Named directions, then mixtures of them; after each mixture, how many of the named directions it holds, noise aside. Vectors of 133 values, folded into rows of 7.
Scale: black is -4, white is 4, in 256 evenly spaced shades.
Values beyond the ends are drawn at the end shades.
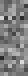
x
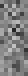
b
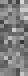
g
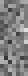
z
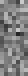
three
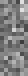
one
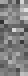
one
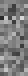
one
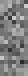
two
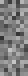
four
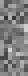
two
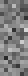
four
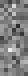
two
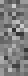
two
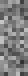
two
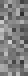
four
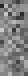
two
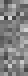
two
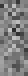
one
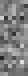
one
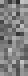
four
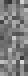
four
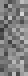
four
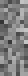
two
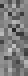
one
